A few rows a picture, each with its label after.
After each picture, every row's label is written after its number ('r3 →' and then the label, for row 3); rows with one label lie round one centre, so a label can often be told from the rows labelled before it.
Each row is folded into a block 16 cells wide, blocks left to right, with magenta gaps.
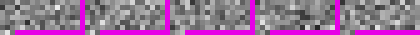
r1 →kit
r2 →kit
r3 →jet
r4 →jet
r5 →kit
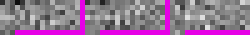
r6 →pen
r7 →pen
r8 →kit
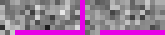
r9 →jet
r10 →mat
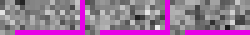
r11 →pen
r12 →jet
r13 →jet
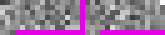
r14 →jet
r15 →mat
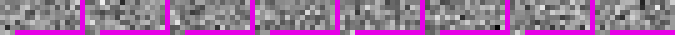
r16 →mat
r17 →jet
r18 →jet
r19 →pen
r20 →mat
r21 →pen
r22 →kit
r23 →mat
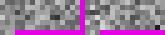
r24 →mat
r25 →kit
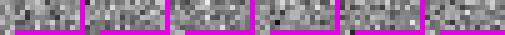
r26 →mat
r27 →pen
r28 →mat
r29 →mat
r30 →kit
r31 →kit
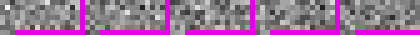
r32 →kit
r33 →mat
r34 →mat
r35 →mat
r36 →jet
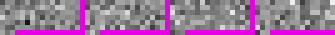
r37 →pen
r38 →kit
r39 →jet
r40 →mat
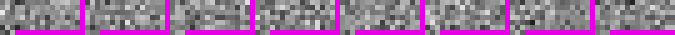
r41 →pen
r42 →pen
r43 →mat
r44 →mat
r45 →jet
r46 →jet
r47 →mat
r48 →jet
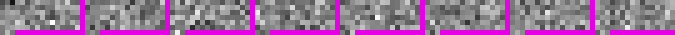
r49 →kit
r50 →mat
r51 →kit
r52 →jet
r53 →jet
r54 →jet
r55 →kit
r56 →mat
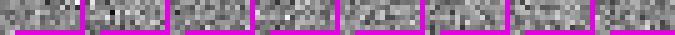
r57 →mat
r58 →pen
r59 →kit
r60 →pen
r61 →kit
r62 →pen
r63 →kit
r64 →mat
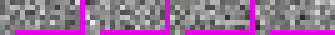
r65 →mat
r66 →jet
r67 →kit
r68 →jet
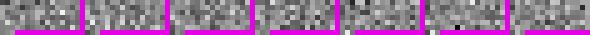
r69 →jet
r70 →jet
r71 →jet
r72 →jet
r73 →kit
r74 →kit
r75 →kit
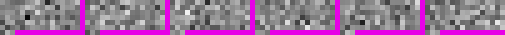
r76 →mat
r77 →kit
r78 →pen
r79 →jet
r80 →mat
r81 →kit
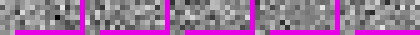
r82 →mat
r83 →kit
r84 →pen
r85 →kit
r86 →mat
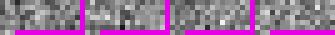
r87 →mat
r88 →pen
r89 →pen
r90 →mat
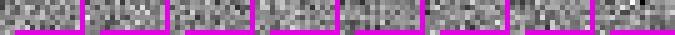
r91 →kit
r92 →pen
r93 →mat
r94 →mat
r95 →pen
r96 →kit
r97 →pen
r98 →mat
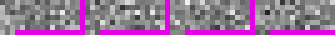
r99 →jet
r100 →kit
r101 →jet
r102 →jet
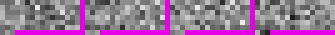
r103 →jet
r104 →pen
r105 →kit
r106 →pen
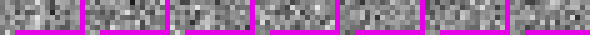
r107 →mat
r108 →mat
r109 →mat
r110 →jet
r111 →pen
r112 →kit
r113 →pen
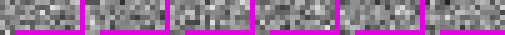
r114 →kit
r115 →jet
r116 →pen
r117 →jet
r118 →jet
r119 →pen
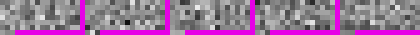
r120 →jet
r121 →kit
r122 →mat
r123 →kit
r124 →pen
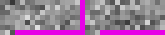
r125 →kit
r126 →jet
